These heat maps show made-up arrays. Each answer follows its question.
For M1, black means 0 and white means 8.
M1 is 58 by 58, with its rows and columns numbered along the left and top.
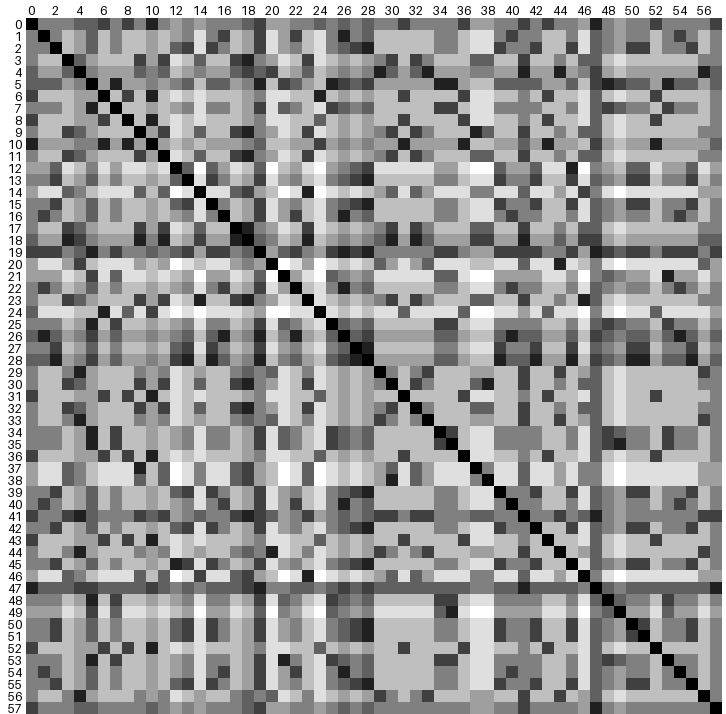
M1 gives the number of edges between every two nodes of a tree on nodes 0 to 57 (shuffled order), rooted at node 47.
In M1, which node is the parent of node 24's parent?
10
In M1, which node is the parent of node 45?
28
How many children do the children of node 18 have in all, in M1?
4
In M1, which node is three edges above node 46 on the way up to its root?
41
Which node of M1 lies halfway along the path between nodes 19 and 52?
0
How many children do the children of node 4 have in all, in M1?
1
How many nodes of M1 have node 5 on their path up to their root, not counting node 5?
8
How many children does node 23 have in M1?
2
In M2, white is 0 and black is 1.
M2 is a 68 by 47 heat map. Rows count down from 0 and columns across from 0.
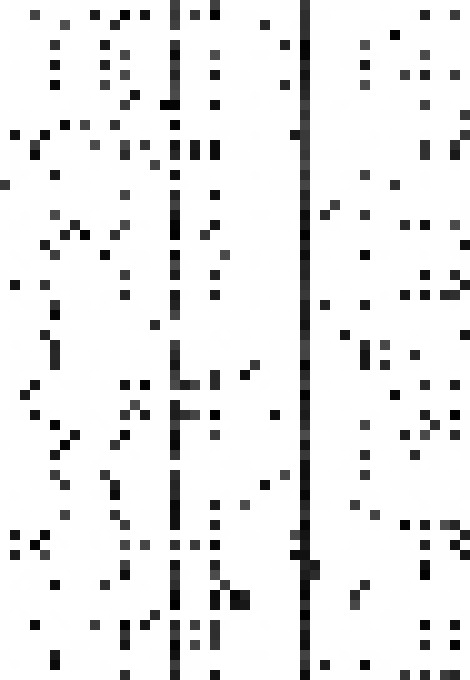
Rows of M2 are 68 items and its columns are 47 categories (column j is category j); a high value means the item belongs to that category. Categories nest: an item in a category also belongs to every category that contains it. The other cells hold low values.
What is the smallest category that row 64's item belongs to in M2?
19
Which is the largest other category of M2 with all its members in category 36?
10
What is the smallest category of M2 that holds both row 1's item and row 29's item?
45
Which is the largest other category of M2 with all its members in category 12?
42
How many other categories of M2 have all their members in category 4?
3
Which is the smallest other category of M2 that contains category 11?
17
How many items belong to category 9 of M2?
3
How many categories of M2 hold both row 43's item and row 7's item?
7
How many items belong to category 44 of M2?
3
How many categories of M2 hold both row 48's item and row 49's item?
3
